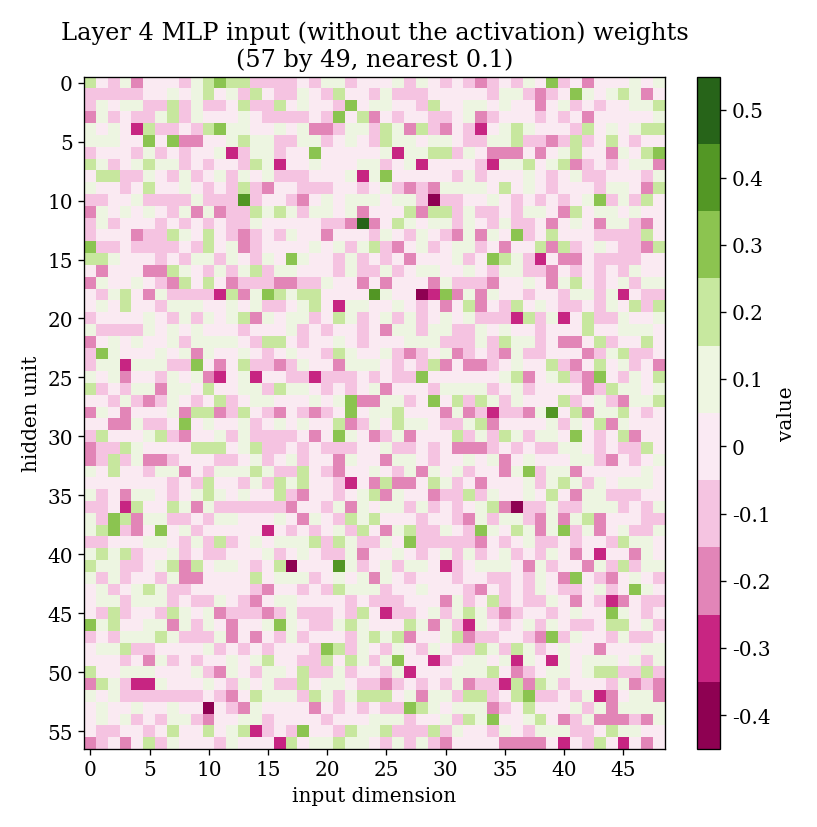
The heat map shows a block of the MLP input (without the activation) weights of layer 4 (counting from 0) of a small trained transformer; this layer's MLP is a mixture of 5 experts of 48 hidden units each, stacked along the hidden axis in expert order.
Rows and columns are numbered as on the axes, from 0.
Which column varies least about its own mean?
20
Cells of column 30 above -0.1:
38
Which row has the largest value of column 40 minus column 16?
7
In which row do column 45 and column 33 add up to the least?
18
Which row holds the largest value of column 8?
29
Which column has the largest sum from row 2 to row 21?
48
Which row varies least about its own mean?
21
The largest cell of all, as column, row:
23, 12
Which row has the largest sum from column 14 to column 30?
52
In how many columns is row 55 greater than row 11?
21
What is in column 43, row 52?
-0.3
